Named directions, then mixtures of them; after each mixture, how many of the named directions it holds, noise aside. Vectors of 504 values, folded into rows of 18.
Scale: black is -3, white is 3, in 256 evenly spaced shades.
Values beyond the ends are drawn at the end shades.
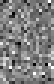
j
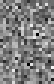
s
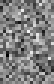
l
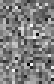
one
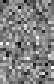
three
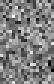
three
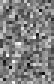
three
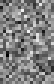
one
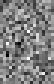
two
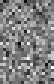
three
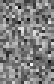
two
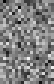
three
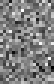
two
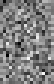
two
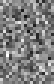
one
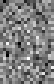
three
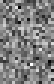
two
